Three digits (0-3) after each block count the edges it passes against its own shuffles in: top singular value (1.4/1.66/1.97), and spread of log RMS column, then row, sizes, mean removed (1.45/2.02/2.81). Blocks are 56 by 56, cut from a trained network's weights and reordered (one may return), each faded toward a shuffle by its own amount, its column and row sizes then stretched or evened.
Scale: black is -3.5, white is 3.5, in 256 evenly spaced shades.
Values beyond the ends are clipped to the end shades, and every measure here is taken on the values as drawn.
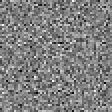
2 1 1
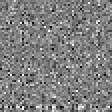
2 1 1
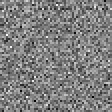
3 0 0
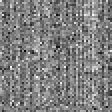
3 0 1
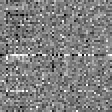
3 1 1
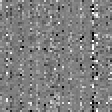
1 3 1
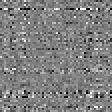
2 1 3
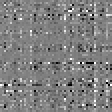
2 2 3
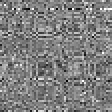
3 0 2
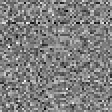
3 0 1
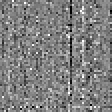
2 2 0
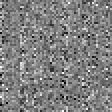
1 3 0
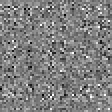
1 2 2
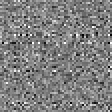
3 1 2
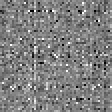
1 1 2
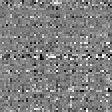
1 2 3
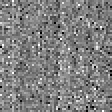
0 1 0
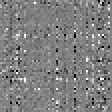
0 3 1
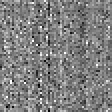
1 2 0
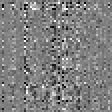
2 3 2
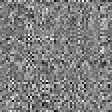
3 2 2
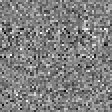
0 0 2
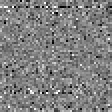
2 0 1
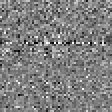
1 1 2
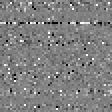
2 0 2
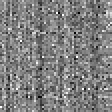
2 0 1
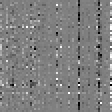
3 3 1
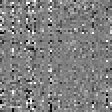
0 3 2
